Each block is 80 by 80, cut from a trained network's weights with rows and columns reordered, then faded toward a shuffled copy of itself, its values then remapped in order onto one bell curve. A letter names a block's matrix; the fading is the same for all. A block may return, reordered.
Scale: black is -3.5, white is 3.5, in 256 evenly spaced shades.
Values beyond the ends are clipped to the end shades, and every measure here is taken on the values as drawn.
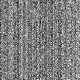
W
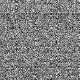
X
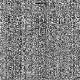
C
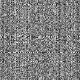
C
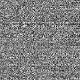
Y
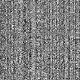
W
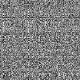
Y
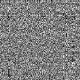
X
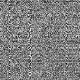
Y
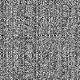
C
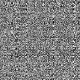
Y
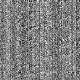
W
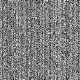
W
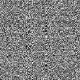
X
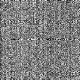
C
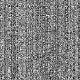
W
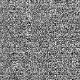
X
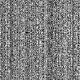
W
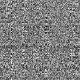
Y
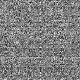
X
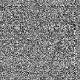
Y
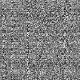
X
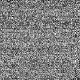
X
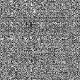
Y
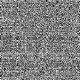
X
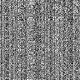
W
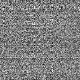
X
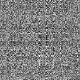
Y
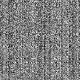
C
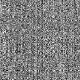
C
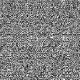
Y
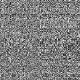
Y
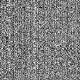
C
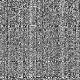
C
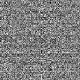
X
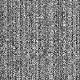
W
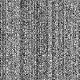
W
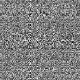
Y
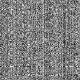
C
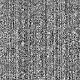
W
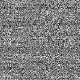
X
